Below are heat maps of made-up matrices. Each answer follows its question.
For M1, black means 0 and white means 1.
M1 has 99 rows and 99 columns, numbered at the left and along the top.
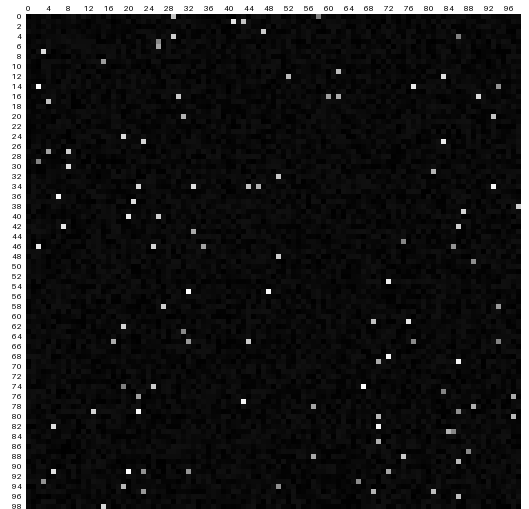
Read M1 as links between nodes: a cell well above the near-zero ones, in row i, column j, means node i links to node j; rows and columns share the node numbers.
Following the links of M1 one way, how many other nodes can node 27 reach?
5
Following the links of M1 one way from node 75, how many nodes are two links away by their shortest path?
2
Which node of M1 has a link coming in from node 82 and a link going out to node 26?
node 5
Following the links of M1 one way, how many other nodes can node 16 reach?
6
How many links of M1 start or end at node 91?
5
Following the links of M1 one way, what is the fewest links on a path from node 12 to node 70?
3
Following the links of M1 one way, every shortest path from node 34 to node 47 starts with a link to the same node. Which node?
node 93
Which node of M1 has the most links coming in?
node 86
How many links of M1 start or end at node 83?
5
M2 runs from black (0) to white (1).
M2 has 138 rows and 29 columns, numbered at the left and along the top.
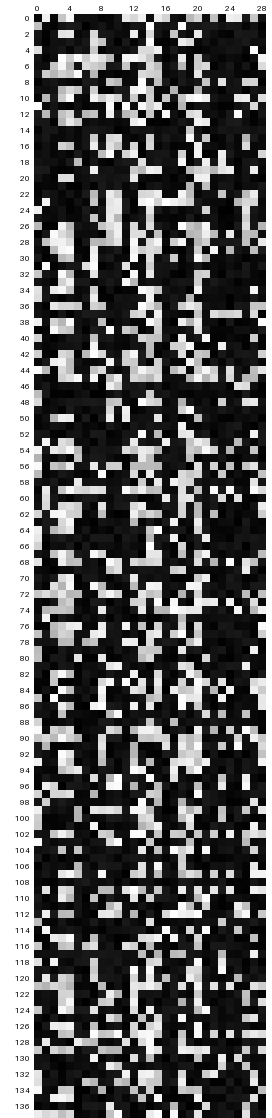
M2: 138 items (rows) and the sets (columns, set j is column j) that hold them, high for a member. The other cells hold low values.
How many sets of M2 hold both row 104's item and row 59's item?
6
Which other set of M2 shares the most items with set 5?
13
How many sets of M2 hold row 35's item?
4
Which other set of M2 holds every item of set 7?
14
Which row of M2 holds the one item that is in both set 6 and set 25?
12
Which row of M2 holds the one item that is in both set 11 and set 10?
133
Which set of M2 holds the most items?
20
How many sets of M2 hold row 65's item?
4
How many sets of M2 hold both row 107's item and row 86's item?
7
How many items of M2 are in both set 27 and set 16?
4
